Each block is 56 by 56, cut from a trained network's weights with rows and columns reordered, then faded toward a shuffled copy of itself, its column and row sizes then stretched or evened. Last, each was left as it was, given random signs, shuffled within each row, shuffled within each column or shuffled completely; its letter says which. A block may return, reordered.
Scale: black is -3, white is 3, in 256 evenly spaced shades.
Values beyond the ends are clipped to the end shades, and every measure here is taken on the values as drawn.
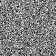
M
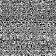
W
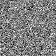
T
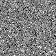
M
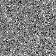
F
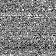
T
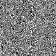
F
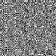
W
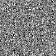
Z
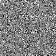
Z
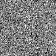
F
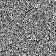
F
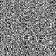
W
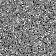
M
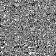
W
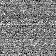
T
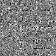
Z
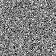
M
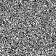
T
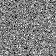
M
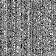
F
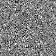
F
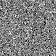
M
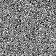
M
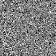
F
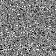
T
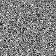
T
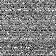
T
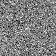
M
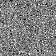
T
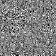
Z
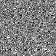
T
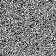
M
